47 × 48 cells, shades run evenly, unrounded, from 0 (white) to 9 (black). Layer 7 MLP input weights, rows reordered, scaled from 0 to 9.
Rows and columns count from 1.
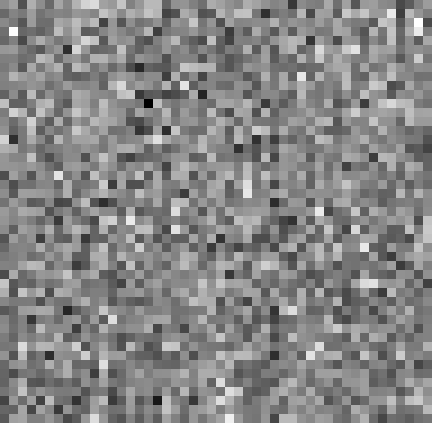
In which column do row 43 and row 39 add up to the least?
3
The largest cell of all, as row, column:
12, 17
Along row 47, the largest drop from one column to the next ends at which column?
32
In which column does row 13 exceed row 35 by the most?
33
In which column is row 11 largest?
23
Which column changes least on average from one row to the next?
48
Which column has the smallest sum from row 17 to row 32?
28
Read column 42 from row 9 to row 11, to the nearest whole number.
3 2 4
